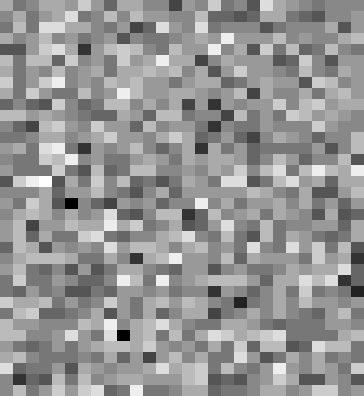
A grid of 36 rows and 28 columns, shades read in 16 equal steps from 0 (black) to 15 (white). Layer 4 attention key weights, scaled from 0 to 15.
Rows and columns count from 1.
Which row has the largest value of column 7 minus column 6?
19
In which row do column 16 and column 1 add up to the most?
34
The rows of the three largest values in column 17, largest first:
5, 31, 1
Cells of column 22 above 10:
9
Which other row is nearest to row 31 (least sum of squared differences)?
4
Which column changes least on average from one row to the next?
15
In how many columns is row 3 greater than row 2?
16
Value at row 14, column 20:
6
